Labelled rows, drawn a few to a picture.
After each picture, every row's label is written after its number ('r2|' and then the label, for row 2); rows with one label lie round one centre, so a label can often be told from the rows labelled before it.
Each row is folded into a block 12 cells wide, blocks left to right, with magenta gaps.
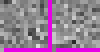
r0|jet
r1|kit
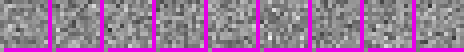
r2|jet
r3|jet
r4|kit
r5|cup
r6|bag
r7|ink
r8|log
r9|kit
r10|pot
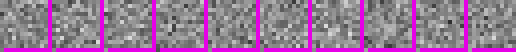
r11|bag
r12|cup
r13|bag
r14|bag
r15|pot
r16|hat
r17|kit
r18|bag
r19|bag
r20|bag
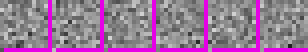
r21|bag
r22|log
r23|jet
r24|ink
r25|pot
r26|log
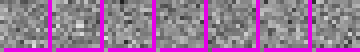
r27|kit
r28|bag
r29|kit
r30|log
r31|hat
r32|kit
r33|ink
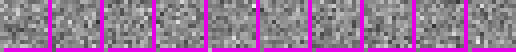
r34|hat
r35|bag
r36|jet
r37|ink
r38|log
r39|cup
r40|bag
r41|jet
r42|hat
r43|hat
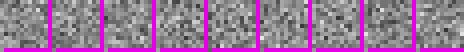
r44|ink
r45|pot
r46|ink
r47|hat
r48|bag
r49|kit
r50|ink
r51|kit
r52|jet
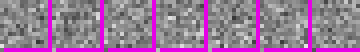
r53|hat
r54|hat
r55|ink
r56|pot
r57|hat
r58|kit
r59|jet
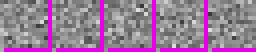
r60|log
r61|pot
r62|pot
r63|hat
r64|bag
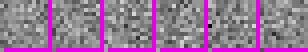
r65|kit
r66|bag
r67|hat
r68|log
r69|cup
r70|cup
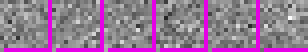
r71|jet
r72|log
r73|log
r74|jet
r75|bag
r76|bag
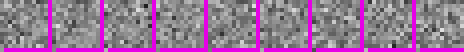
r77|jet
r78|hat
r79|bag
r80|bag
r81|hat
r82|pot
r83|ink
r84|log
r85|hat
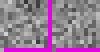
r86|hat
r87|ink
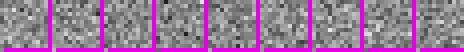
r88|ink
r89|log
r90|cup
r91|jet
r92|kit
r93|hat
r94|pot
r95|bag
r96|log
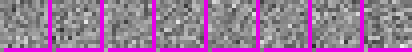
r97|log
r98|jet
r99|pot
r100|log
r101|hat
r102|ink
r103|pot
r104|jet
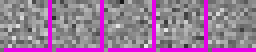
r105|jet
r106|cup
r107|cup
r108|log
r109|ink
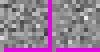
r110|kit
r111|hat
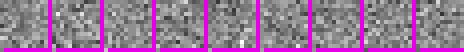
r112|cup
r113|hat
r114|bag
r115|jet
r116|kit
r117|jet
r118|kit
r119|log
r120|cup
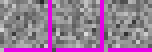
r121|hat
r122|cup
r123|jet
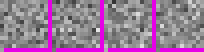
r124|bag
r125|bag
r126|jet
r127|bag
